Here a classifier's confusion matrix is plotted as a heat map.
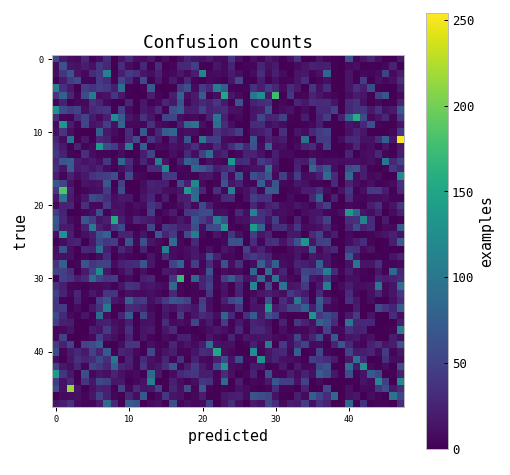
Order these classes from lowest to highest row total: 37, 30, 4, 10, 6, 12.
37, 6, 10, 12, 4, 30
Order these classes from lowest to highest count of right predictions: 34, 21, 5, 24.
24, 21, 34, 5
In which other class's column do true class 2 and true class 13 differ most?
7
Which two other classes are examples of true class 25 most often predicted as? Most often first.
34, 16
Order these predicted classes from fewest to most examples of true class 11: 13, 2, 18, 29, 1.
1, 29, 13, 18, 2
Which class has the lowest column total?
39
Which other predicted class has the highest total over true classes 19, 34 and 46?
29
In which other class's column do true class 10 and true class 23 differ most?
27
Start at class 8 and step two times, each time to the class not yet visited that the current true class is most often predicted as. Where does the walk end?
28
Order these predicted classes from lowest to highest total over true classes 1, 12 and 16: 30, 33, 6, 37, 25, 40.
30, 33, 40, 25, 37, 6
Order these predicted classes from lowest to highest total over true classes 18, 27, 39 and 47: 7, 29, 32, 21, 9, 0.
32, 9, 0, 7, 21, 29
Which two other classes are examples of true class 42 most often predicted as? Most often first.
23, 40
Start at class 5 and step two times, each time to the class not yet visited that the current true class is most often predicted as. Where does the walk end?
17
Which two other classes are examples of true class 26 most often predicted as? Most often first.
15, 6
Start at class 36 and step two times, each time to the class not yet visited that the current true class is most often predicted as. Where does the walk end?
22
